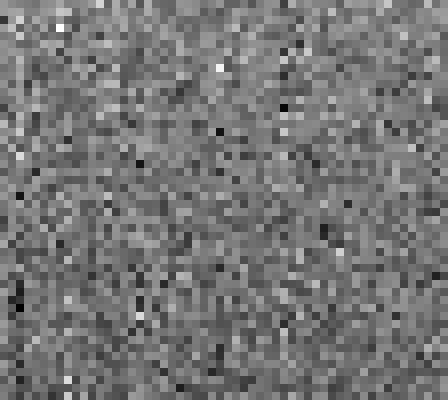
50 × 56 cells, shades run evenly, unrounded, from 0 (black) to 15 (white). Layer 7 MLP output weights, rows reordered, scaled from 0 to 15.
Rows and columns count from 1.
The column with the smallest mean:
28
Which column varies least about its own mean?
33
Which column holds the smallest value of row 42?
17
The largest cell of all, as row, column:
4, 8
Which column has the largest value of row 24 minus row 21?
18
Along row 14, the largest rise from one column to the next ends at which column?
37
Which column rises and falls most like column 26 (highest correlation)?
14
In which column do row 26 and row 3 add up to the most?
3
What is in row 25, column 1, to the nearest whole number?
9
